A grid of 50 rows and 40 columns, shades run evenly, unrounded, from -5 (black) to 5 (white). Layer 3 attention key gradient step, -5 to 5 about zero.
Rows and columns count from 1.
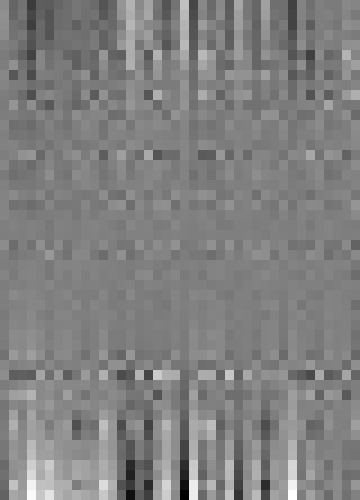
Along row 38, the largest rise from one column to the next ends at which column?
18
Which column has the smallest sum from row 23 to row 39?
40
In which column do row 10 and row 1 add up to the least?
4
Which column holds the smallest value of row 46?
21
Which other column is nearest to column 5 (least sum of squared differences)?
7
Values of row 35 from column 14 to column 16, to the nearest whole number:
0 0 0
